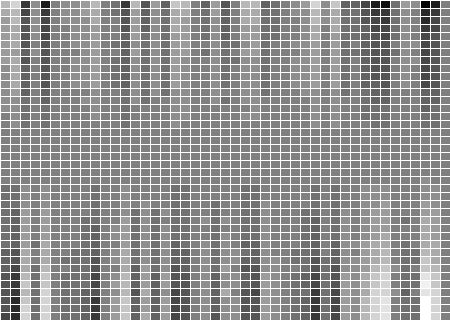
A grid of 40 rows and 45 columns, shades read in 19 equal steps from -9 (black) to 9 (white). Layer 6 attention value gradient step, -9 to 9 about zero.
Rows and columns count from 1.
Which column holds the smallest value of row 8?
43
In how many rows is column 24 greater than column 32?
17
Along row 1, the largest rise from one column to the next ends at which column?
14
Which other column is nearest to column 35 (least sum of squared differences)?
27
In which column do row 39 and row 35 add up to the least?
2
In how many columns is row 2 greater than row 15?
20
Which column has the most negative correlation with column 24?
42
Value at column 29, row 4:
0
